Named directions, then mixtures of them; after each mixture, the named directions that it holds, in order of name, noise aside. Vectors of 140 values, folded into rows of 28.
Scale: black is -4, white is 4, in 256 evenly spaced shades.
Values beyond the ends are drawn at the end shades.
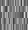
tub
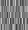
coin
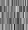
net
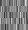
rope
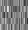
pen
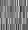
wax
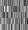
pen.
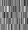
pen.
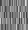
rope.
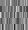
coin, net, tub.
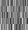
coin, net, pen.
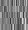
coin, net, rope.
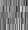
net, pen, wax.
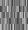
net, pen.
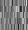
net, rope, wax.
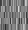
rope.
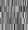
net.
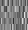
coin, net, tub.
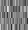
coin, pen.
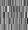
pen, tub.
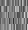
net, tub.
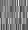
wax.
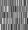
pen, wax.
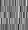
coin, rope, wax.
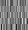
coin, wax.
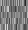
pen, rope, wax.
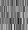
coin, net.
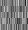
net, pen, wax.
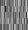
rope, tub, wax.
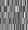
net, tub.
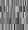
net.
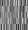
coin, tub, wax.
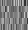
pen, tub, wax.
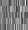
net, rope, wax.
